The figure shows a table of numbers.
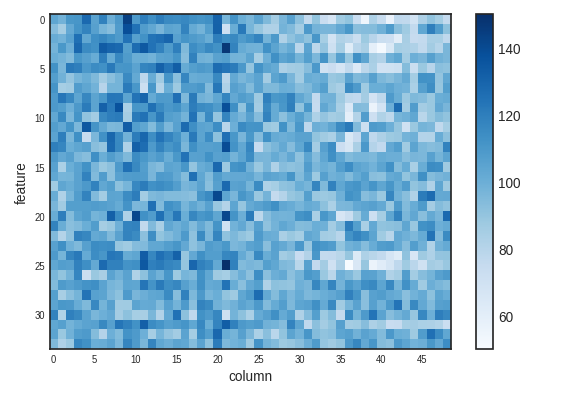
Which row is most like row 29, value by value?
23
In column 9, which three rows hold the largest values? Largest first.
0, 1, 11
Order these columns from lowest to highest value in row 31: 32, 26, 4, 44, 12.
44, 32, 26, 4, 12
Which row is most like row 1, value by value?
15
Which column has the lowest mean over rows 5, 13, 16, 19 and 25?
36
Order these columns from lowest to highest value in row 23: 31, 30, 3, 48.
31, 3, 48, 30
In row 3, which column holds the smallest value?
40
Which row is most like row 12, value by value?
10
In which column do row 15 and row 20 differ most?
21
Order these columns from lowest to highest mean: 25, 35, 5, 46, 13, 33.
35, 33, 46, 25, 5, 13
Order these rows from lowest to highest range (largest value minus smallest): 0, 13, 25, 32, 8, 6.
6, 32, 8, 13, 0, 25
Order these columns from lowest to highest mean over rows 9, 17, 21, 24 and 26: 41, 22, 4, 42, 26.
41, 42, 26, 4, 22
